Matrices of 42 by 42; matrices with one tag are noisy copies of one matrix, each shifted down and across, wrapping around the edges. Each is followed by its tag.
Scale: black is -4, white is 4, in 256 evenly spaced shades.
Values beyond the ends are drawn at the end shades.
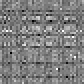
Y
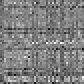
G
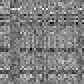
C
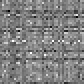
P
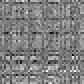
Y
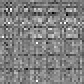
Y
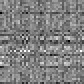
Y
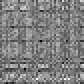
Y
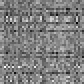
G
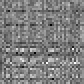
Y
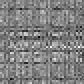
Y
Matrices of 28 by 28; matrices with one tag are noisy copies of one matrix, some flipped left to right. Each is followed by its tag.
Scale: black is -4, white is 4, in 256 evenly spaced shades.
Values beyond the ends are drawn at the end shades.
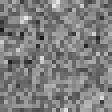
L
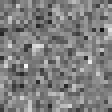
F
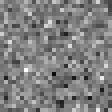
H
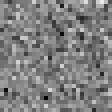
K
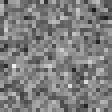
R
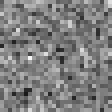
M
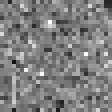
H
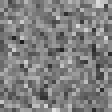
K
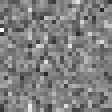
F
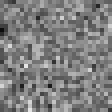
F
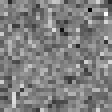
H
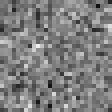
F
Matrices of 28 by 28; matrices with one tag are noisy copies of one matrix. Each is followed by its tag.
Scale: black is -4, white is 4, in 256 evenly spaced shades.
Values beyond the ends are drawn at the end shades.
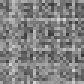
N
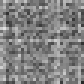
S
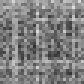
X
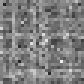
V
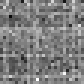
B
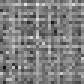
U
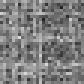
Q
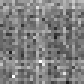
X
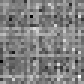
B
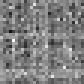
V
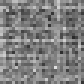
S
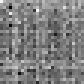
X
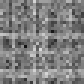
V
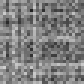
Q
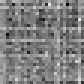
S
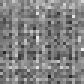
X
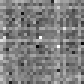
S
